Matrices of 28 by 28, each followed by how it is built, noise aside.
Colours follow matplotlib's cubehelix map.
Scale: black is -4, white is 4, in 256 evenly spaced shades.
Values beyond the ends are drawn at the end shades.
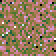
sparse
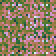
blocks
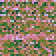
blocks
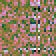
low rank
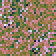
block diagonal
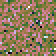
sparse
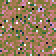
sparse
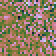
upper triangular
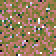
sparse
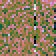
uneven columns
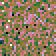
sparse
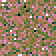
sparse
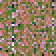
uneven columns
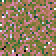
sparse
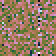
uneven columns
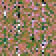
uneven columns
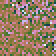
upper triangular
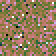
sparse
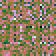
low rank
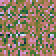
low rank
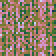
blocks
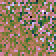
upper triangular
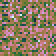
blocks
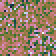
block diagonal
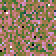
sparse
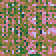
blocks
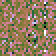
uneven columns
